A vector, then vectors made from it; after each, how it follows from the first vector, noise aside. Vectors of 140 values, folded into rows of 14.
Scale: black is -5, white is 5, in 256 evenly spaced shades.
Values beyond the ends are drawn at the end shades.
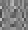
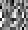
negated, scaled up.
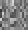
copied.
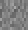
shrunk.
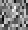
wrapped around, scaled up.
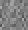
shrunk.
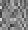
copied.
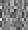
copied.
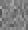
shrunk.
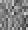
wrapped around, negated.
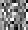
reversed, negated, scaled up.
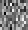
wrapped around, scaled up.
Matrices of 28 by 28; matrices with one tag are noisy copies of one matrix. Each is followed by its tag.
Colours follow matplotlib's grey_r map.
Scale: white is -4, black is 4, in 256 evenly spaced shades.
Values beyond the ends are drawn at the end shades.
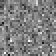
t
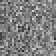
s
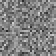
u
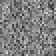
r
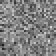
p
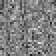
t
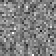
p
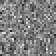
p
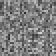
t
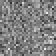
r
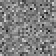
u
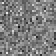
s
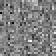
t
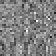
p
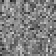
p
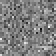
r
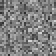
t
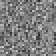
s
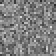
p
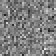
r
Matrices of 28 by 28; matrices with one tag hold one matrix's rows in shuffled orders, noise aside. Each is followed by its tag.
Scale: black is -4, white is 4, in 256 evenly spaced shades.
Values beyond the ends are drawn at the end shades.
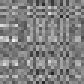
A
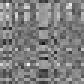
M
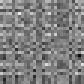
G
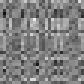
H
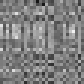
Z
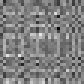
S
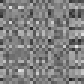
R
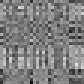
R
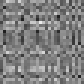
S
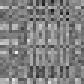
A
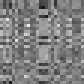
M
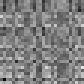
G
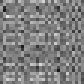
S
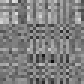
A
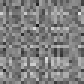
H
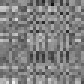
A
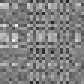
A
